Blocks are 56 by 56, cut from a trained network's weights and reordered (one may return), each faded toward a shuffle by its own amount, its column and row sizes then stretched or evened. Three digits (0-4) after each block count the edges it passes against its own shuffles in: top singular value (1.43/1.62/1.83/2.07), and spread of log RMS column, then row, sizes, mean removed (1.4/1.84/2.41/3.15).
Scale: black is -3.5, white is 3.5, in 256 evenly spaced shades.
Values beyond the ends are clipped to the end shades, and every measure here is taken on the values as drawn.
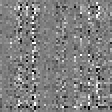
3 4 2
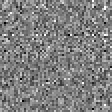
2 1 1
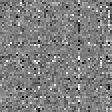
1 2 2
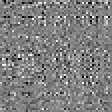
4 2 3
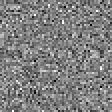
3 0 1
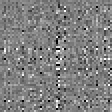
2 3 2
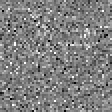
0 0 0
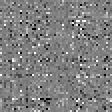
1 3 3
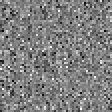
2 1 0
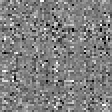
2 3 2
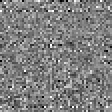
1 0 2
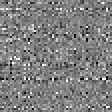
4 2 3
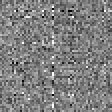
3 2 1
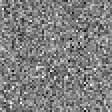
0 1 0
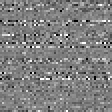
3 0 4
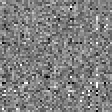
2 2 1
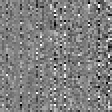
0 4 0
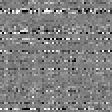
4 0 4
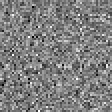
3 0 1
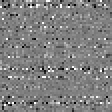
0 0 4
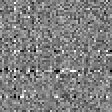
3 1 2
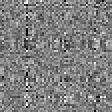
4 2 2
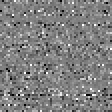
1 0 3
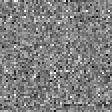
0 1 2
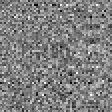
2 1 2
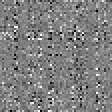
3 3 2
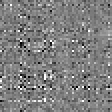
3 3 3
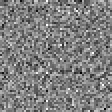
2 0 0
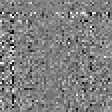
2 3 3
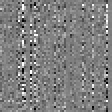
2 4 0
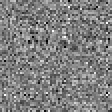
2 0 1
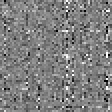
0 3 2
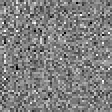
2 1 0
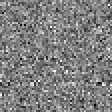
1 0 1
